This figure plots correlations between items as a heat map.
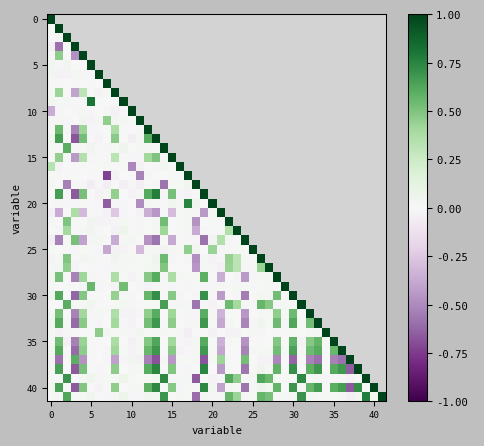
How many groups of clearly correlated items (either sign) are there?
6
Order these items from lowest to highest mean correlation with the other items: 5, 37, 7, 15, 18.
37, 18, 7, 5, 15
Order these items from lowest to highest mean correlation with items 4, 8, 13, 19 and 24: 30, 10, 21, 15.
21, 10, 15, 30
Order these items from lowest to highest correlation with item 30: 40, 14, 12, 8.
14, 8, 12, 40
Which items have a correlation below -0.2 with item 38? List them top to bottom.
3, 21, 24, 37
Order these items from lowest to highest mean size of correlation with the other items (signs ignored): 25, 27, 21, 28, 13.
25, 27, 21, 28, 13
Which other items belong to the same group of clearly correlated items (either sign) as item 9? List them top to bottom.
5, 29
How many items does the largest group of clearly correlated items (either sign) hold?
19
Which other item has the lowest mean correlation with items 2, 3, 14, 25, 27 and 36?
18
